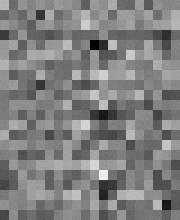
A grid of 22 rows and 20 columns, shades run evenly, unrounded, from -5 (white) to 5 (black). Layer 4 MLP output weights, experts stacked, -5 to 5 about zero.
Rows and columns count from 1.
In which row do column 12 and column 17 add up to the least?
18
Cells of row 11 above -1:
18
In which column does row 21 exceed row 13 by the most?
19
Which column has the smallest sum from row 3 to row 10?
15
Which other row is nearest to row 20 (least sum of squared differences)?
6
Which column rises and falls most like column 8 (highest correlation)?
2
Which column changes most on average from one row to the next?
12
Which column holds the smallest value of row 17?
11
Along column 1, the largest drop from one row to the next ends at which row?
5
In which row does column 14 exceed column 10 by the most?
13
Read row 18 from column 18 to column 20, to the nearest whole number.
2 0 1
